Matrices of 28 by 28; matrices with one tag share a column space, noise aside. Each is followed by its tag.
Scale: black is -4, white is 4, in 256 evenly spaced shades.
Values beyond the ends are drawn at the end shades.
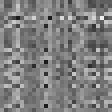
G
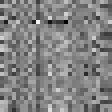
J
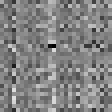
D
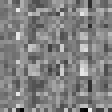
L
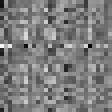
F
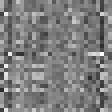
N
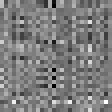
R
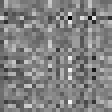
G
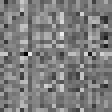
N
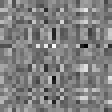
F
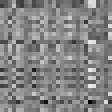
R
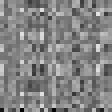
L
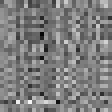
R
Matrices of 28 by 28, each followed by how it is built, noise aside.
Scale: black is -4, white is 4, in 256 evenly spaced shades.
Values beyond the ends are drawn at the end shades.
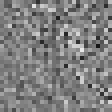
upper triangular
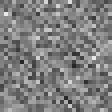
Toeplitz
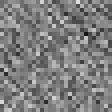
Toeplitz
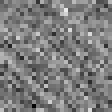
Toeplitz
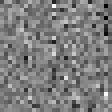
uneven columns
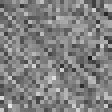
Toeplitz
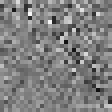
upper triangular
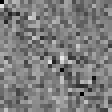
banded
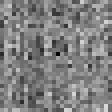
blocks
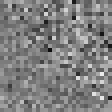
upper triangular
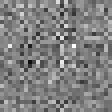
low rank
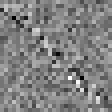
banded
